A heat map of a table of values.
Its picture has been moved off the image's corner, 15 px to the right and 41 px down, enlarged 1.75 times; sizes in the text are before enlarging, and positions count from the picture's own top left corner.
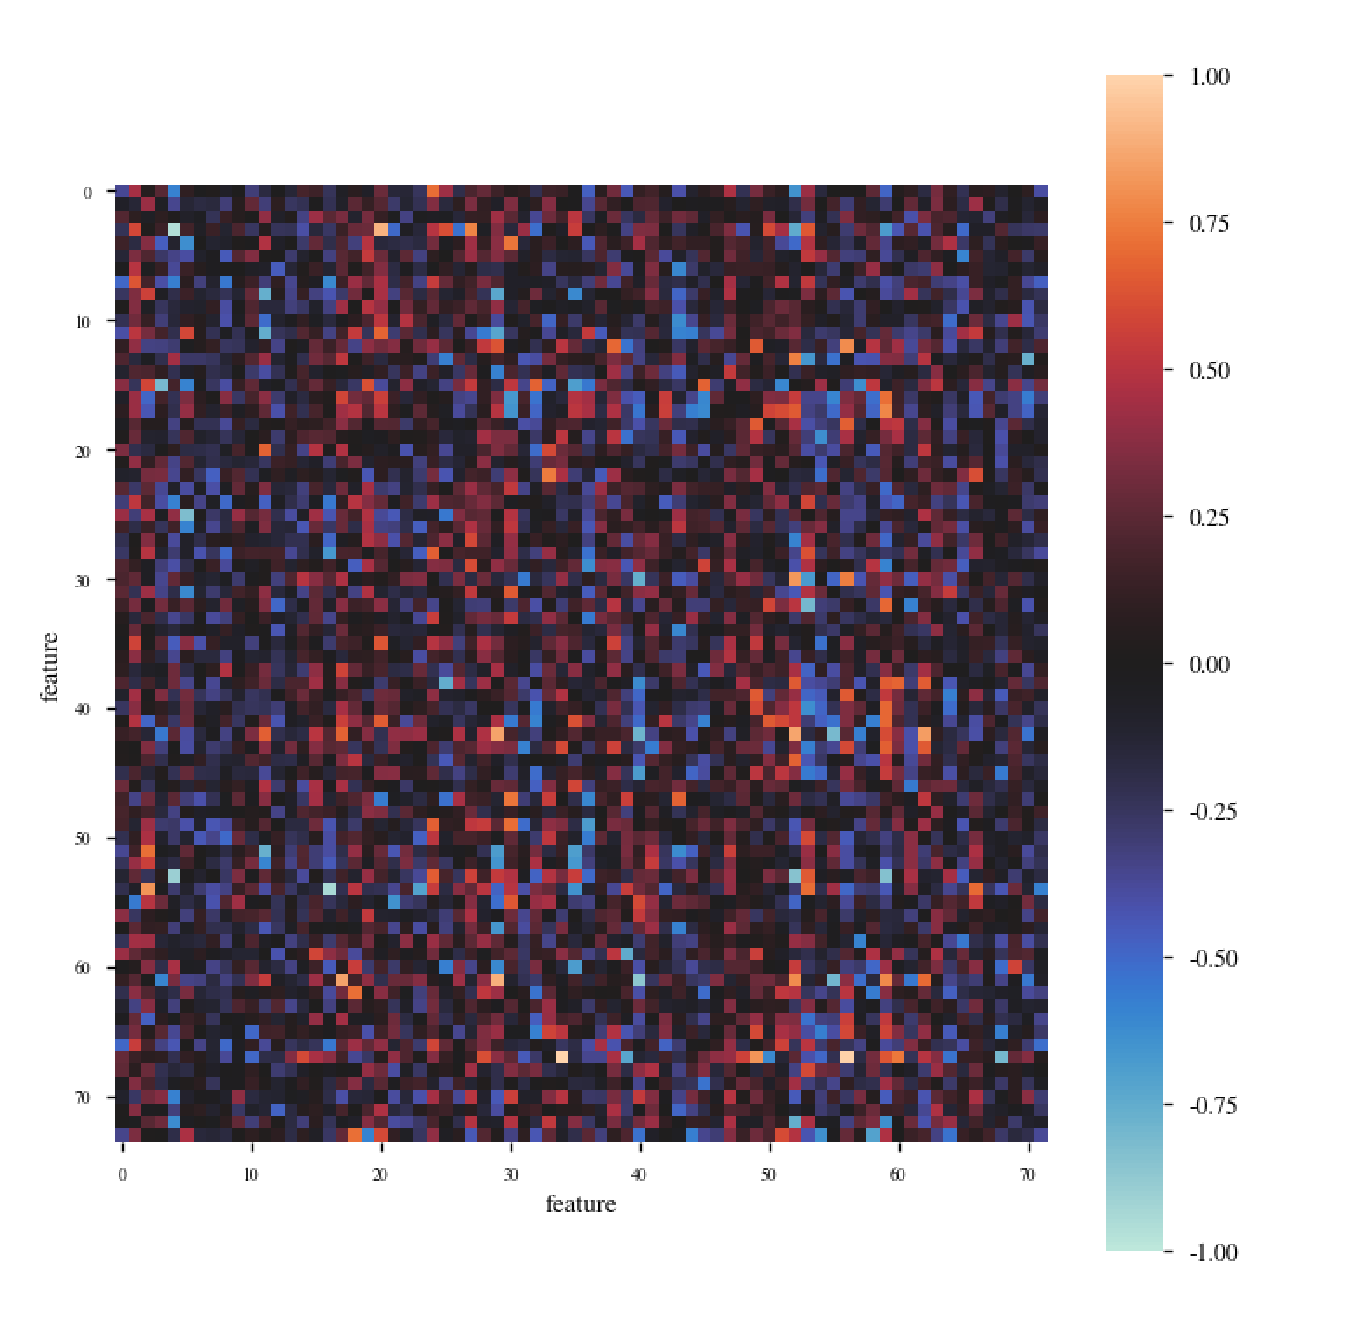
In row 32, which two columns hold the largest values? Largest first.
59, 50
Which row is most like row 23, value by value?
26
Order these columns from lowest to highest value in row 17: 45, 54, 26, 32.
45, 32, 26, 54
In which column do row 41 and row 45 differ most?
11
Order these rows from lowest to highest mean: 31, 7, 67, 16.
7, 16, 31, 67
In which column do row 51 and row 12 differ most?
29
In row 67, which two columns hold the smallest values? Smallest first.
68, 39
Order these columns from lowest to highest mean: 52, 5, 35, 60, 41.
5, 35, 52, 60, 41
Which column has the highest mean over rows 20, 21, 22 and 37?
33
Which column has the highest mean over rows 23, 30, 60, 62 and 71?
52
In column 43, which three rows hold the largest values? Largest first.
47, 26, 25
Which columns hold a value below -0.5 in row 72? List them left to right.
4, 52, 59
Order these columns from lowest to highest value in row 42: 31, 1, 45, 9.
31, 9, 45, 1
